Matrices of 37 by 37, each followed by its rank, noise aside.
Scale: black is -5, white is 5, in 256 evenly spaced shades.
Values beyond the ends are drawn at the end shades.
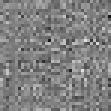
five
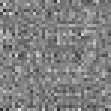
seven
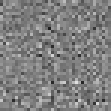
five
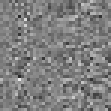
six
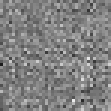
five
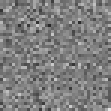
seven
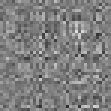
four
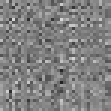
four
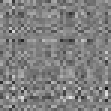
three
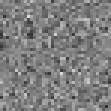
seven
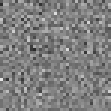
seven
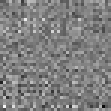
six
